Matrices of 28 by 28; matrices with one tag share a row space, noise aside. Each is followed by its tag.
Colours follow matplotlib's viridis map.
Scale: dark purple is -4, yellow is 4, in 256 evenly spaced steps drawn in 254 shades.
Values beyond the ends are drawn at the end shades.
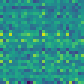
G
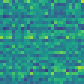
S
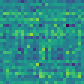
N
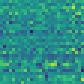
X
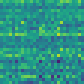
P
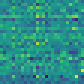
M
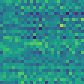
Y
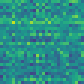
M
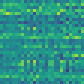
Y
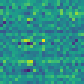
G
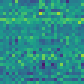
P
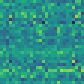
X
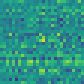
P
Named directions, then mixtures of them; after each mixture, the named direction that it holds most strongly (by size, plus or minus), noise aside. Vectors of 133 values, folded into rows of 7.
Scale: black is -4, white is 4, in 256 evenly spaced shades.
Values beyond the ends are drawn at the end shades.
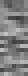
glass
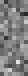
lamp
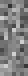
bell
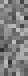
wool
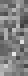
bell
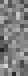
wool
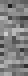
glass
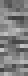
glass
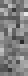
bell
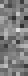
wool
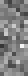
lamp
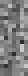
bell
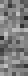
bell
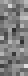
bell
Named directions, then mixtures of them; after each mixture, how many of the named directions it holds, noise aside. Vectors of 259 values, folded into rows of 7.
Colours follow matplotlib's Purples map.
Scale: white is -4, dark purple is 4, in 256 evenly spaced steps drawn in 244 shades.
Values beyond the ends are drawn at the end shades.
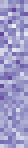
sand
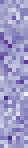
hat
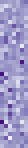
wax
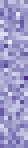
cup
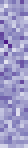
four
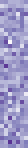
four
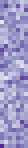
four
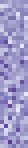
four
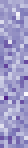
two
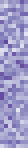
two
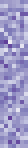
four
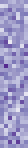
four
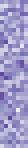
two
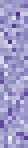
four
